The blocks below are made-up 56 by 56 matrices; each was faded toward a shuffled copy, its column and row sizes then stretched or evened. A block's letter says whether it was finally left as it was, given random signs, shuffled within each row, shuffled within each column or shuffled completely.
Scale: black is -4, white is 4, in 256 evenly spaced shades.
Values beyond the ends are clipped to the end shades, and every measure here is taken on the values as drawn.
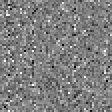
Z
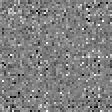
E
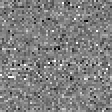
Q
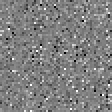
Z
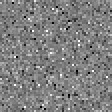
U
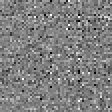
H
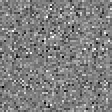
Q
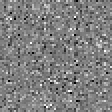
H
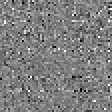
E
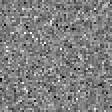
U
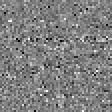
Q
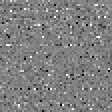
Q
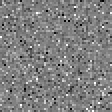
U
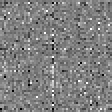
H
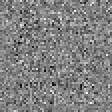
E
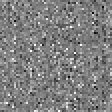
Z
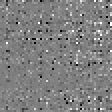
E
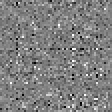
H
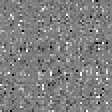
H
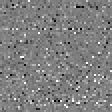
Q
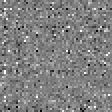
E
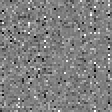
Z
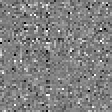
E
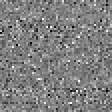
Q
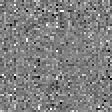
H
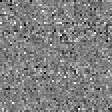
Q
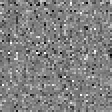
E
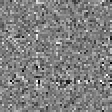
E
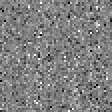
Z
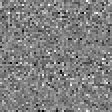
Q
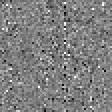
Z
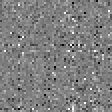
E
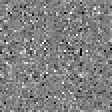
E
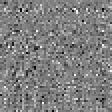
H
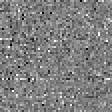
Q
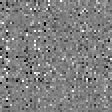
H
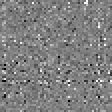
H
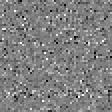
Q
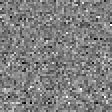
Q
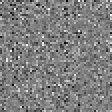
E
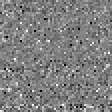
Q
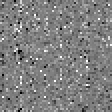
Z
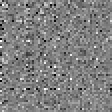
H
